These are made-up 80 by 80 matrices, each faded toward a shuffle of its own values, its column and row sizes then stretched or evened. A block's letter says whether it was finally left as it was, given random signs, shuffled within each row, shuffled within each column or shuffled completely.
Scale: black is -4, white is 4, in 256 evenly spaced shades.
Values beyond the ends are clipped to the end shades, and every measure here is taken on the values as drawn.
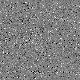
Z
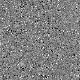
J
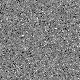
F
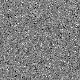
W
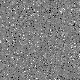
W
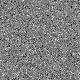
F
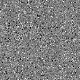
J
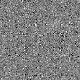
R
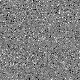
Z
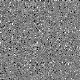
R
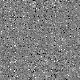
J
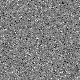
F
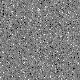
W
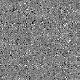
R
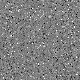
W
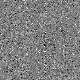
W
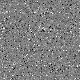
Z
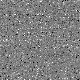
Z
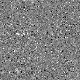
R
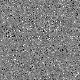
Z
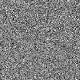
R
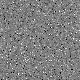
F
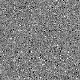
R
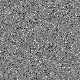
F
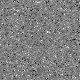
Z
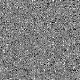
R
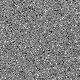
F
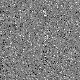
W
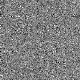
J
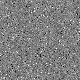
F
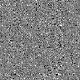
R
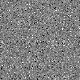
R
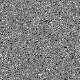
J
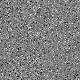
W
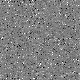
Z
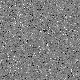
F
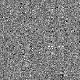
R
